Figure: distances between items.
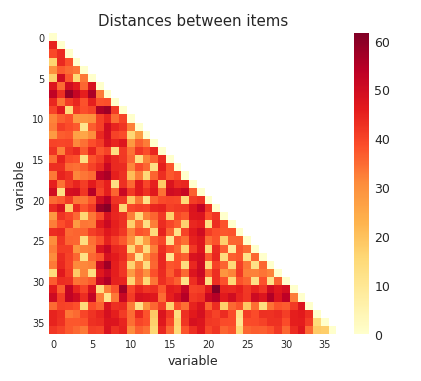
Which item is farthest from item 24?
19
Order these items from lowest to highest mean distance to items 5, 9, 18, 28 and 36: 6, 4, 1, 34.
4, 34, 1, 6
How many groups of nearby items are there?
9
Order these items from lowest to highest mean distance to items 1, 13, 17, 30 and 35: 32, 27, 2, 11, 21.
11, 27, 2, 21, 32
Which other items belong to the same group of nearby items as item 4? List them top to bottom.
11, 15, 22, 25, 27, 33
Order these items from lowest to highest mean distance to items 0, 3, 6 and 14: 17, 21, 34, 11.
11, 17, 34, 21
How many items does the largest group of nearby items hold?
8
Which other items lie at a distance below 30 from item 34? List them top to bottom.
13, 16, 24, 35, 36
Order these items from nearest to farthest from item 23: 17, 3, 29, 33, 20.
20, 17, 3, 29, 33
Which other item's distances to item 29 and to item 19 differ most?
5
